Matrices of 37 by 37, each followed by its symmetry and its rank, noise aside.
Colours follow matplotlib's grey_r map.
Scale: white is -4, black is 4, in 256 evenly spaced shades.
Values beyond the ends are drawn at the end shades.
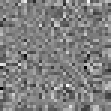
antisymmetric, rank six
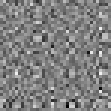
no symmetry, rank five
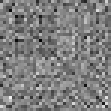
symmetric, rank five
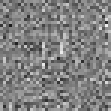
no symmetry, rank seven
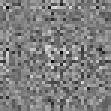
symmetric, rank six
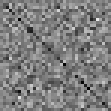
symmetric, rank seven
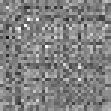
symmetric, rank five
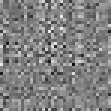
no symmetry, rank five
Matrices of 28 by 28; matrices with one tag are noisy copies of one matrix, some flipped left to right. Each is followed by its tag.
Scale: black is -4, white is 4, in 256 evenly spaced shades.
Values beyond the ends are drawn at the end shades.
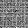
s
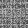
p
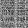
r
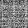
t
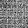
p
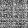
t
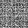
s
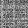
t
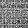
p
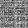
r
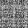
t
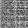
r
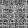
t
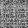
t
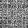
p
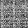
t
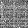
t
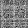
t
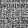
p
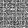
s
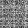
t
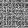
s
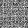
s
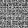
s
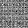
s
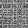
p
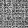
s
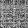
t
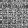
p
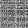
r
